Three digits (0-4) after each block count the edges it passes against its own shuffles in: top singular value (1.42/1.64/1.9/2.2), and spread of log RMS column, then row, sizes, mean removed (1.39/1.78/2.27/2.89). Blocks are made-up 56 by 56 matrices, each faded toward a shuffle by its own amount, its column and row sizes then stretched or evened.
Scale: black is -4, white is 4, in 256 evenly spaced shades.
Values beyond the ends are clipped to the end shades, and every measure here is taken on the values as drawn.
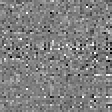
2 2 3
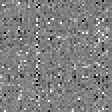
1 3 1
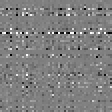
3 2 4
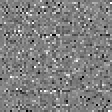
3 0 1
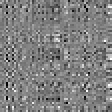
4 3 3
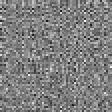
4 3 0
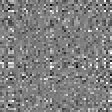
4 3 2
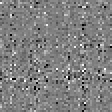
0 3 3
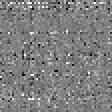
1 2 3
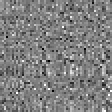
4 2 0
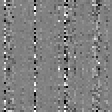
4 4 1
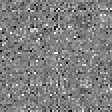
3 0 2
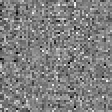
2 2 0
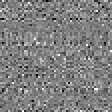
4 0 3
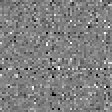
1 1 3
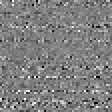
0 0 4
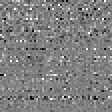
1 0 4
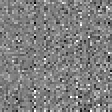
3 3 1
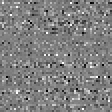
0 1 4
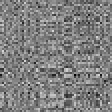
4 2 2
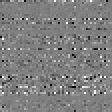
0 1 4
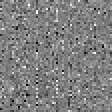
0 3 0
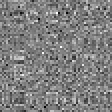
4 1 1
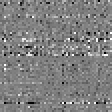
2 1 4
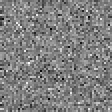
2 0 0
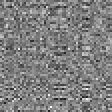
4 1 2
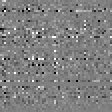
1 2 4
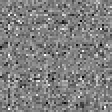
2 1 2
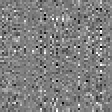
3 4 1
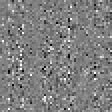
1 3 1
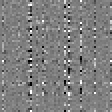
3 4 2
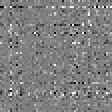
2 3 3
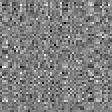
4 1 2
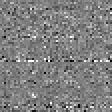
1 2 3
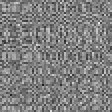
4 1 1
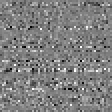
3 0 4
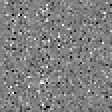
0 2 1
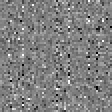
0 3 0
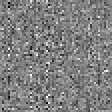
2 3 0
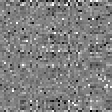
4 1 2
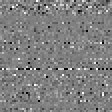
2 0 4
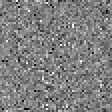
1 1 0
